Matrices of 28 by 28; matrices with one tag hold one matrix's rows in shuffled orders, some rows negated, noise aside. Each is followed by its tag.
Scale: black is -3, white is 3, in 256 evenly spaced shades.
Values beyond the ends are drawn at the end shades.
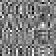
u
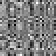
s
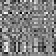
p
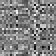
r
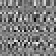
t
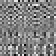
t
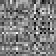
r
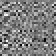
p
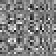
s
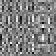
u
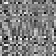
p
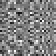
s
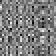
u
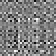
t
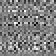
t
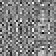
u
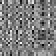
u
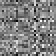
r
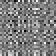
t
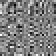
s
